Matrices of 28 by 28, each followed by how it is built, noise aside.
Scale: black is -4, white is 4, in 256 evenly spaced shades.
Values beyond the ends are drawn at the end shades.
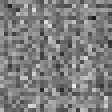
blocks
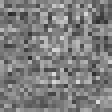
blocks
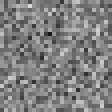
noise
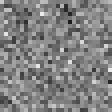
noise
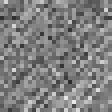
Hankel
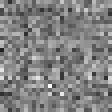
low rank
